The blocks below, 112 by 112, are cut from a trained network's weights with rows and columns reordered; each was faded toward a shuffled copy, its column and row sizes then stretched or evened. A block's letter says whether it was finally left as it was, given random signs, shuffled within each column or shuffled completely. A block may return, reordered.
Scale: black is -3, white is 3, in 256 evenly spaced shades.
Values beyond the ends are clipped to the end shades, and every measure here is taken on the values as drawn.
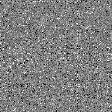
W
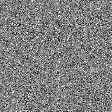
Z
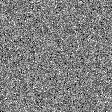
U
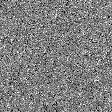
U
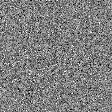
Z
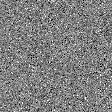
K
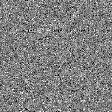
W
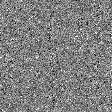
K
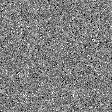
K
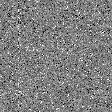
K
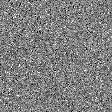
K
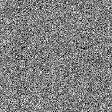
W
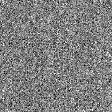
W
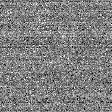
W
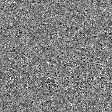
Z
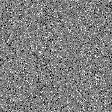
K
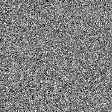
Z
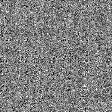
W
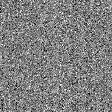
K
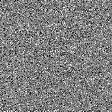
W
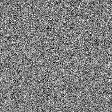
Z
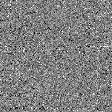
W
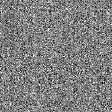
W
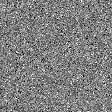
K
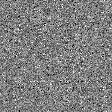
Z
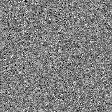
K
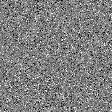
K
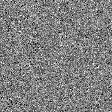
K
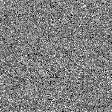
Z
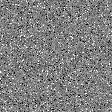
U
